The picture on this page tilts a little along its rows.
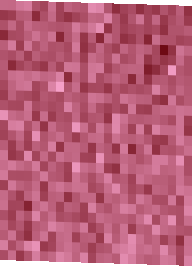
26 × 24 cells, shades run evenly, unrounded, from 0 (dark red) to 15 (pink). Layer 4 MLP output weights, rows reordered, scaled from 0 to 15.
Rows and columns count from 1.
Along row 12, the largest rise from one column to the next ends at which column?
15
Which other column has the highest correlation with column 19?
16
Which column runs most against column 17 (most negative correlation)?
7
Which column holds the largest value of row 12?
1
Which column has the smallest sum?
19
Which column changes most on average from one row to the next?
2
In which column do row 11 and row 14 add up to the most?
23
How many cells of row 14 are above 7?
18
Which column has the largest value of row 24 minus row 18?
17
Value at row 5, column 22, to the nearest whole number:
4
